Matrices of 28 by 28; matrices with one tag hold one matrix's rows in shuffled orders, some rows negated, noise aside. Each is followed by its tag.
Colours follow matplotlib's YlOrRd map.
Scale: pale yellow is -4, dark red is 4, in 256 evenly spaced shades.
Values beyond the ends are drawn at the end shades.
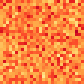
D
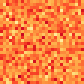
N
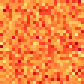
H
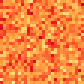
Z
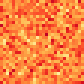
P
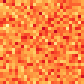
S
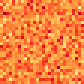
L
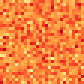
Z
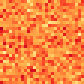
Z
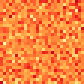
D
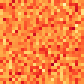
D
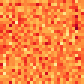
D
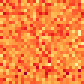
H
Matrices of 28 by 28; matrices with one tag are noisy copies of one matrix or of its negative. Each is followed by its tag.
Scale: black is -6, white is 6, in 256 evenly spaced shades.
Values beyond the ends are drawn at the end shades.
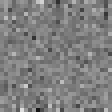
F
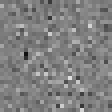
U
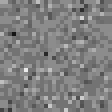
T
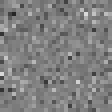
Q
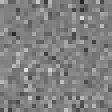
T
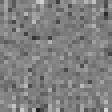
F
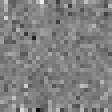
F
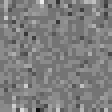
F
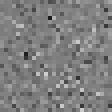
U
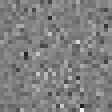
U
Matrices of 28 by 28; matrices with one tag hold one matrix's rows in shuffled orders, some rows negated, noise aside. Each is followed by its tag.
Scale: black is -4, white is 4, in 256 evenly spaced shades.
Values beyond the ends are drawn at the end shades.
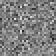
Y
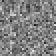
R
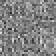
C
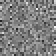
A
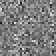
Y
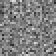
R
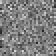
A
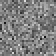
C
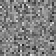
Y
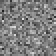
R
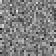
A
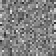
A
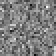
R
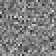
Y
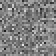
C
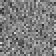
A
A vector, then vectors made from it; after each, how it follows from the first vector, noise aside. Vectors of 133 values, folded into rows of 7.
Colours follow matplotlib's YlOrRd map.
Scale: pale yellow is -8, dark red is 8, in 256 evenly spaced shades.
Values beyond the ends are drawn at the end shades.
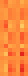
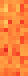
reversed, negated.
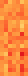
copied.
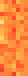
wrapped around, negated.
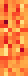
reversed, scaled up.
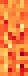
scaled up.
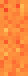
reversed, partly zeroed.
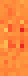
wrapped around, partly zeroed.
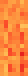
copied.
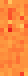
wrapped around, partly zeroed.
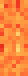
wrapped around, negated.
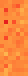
reversed, partly zeroed.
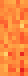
copied.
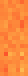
negated, shrunk.
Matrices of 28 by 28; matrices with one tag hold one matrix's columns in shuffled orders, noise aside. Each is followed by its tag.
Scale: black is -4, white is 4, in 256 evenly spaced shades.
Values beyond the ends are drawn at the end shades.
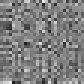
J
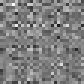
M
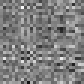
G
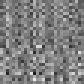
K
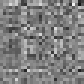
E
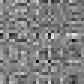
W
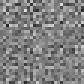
M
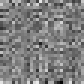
J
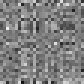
J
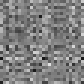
G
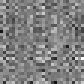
G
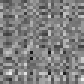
K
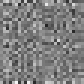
J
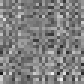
K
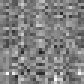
K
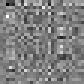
E
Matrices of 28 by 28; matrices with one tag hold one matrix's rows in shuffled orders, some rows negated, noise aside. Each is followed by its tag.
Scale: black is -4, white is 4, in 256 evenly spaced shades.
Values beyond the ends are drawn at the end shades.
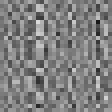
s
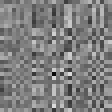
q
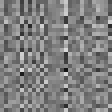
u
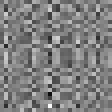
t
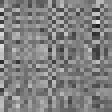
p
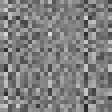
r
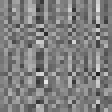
s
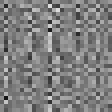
t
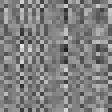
u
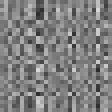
s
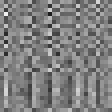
t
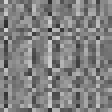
t
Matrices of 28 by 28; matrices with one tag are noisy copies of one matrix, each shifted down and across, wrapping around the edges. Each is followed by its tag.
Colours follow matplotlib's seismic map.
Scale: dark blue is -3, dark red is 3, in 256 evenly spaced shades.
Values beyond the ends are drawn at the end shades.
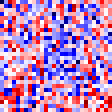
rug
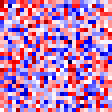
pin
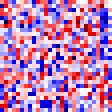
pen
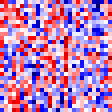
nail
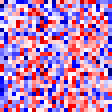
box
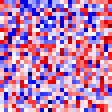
rug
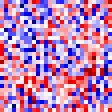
rug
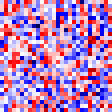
pin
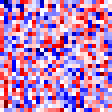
pen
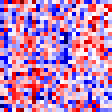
nail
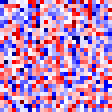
pen
